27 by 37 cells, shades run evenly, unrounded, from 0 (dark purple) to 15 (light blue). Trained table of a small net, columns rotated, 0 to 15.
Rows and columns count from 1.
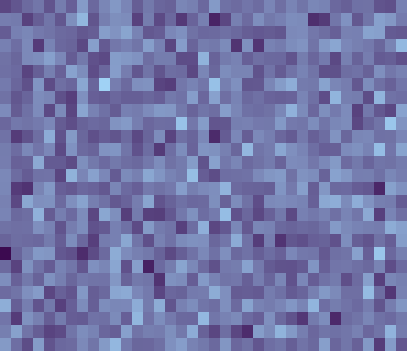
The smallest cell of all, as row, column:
20, 1
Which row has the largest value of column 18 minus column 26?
19
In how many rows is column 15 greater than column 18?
8
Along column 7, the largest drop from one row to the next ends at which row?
15
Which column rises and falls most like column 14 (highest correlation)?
25
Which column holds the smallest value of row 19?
26
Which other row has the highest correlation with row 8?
13
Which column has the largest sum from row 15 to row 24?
11
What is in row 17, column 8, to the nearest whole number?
10
